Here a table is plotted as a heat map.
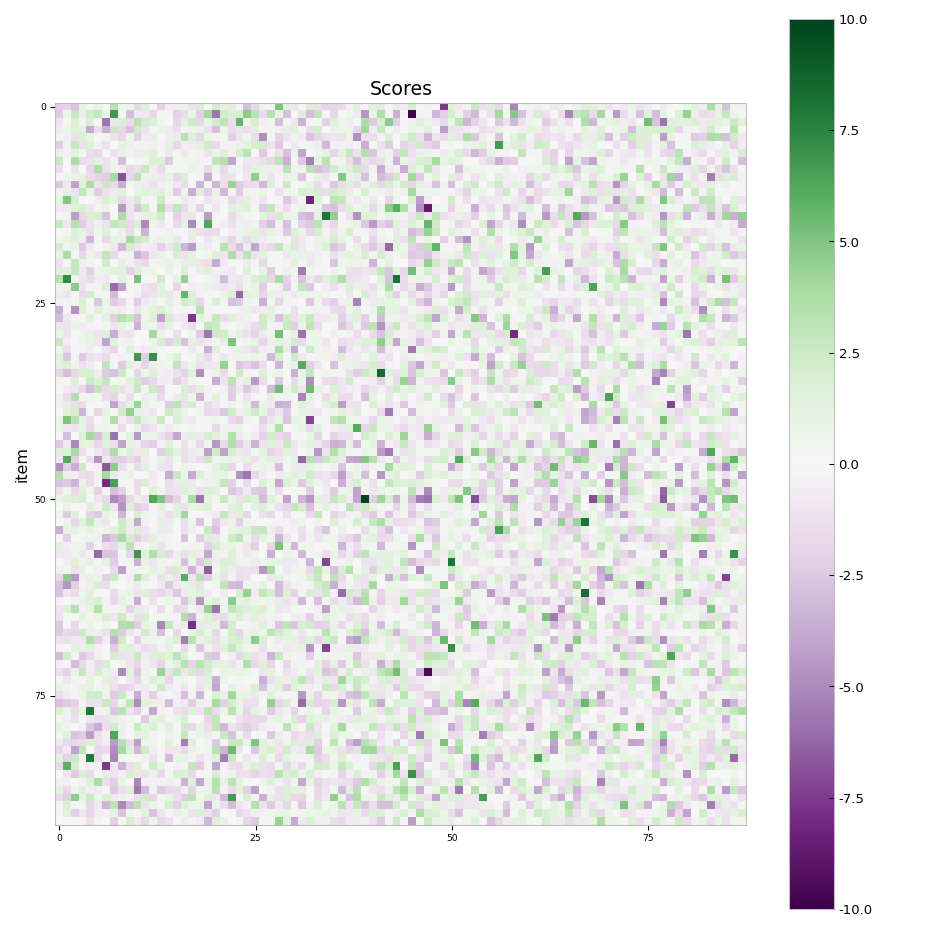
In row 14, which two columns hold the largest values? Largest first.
34, 66
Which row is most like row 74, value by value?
73
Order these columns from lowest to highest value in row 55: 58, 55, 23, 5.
55, 5, 58, 23
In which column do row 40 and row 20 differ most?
77
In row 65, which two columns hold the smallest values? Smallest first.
63, 17
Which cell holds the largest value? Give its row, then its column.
50, 39
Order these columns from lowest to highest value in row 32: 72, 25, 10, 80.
80, 25, 72, 10
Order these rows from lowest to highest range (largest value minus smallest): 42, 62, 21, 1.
42, 21, 62, 1
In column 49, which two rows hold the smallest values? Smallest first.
0, 3
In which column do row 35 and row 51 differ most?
76
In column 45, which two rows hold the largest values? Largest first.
85, 21
